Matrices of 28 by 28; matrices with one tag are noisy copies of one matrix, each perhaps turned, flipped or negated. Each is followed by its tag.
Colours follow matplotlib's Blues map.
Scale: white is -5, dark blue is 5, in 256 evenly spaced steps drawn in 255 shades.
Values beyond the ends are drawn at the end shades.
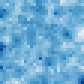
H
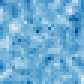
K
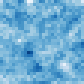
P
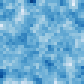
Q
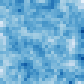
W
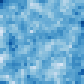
W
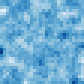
Q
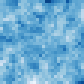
H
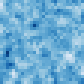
K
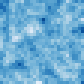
P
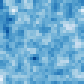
K
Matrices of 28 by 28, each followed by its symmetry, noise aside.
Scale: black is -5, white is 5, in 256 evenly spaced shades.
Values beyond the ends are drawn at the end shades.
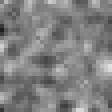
no symmetry.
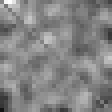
no symmetry.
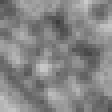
symmetric across the other diagonal.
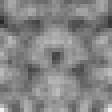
mirrored left to right.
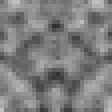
mirrored left to right.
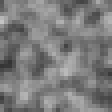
no symmetry.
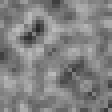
symmetric.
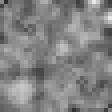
symmetric across the other diagonal.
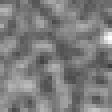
no symmetry.
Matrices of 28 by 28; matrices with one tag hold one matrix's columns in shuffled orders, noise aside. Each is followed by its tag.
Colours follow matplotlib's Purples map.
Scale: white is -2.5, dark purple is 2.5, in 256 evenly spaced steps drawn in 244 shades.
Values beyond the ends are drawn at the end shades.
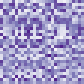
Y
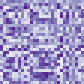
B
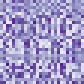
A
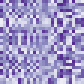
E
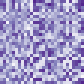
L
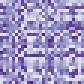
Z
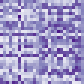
Z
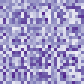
B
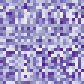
B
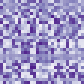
A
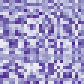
A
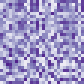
L
